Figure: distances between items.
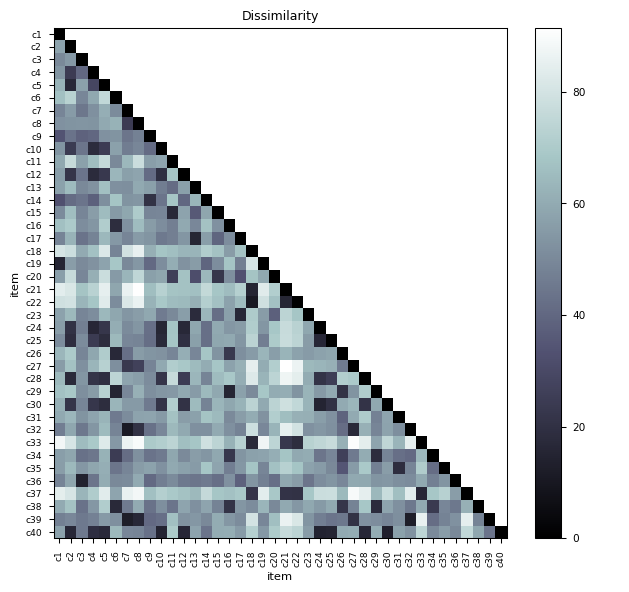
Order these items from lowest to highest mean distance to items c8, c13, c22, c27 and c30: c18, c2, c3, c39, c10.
c39, c10, c3, c2, c18
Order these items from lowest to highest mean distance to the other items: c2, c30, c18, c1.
c30, c2, c1, c18
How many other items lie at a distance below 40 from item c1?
3
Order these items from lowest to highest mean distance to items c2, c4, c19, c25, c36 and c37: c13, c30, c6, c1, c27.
c30, c1, c13, c6, c27
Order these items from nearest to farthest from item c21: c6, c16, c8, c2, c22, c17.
c22, c6, c16, c17, c2, c8
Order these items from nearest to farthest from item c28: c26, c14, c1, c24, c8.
c24, c14, c8, c1, c26
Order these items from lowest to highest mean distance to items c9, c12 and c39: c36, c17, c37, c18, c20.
c36, c17, c20, c18, c37
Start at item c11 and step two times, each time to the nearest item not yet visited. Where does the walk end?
c20
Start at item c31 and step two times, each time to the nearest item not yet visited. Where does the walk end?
c26
